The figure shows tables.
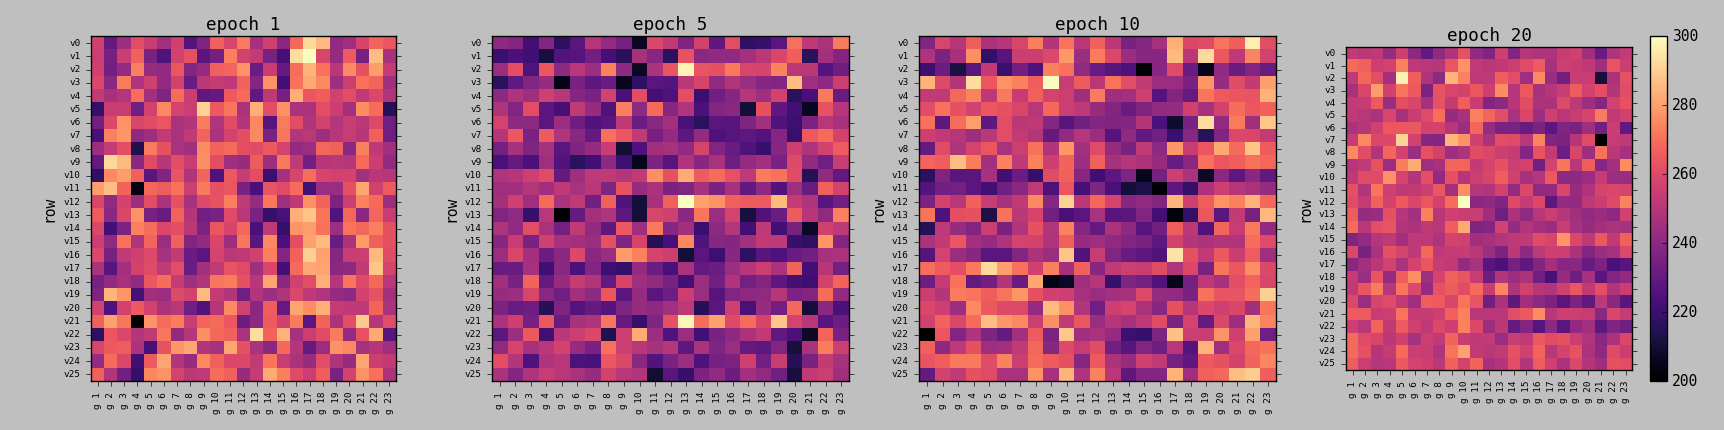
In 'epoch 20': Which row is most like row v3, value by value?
v19
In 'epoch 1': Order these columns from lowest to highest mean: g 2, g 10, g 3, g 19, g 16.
g 19, g 2, g 10, g 3, g 16
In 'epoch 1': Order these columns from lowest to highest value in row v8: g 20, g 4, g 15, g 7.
g 4, g 20, g 7, g 15
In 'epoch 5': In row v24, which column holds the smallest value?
g 20
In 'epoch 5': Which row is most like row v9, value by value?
v3
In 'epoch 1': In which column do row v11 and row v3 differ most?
g 17
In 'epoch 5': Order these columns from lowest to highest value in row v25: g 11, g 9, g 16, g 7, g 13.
g 11, g 13, g 16, g 7, g 9
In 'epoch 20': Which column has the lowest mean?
g 21
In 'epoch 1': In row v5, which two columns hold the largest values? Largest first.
g 9, g 13
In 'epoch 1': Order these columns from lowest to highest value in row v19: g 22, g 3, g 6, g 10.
g 6, g 10, g 22, g 3
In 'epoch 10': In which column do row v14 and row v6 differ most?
g 19
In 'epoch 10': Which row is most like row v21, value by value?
v17
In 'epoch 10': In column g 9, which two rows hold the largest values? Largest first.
v3, v20
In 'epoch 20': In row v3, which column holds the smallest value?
g 7
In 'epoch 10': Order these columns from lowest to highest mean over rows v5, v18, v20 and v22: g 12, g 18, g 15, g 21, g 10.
g 15, g 12, g 18, g 10, g 21
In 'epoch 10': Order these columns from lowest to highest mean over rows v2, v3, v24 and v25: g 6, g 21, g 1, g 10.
g 1, g 6, g 21, g 10
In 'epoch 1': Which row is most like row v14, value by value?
v2
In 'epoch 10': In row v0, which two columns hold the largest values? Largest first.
g 22, g 17
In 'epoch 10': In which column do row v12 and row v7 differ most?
g 17
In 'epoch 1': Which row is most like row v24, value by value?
v8
